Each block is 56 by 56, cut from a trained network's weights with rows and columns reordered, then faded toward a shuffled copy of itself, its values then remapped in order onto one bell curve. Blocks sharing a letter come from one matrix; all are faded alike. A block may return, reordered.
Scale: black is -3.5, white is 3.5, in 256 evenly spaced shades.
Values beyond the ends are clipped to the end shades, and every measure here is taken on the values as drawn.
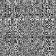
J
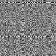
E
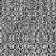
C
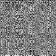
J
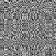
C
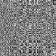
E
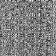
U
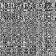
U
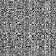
U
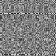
E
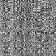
U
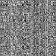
U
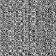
U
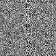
J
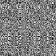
E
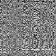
J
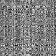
U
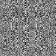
J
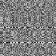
E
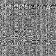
U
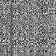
U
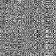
E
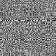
E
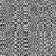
C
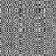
C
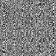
J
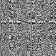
J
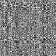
U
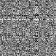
J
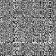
J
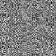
J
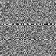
E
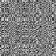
C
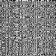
U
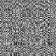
E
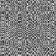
C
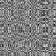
C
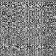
U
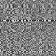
E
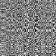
E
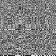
E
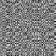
C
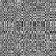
C
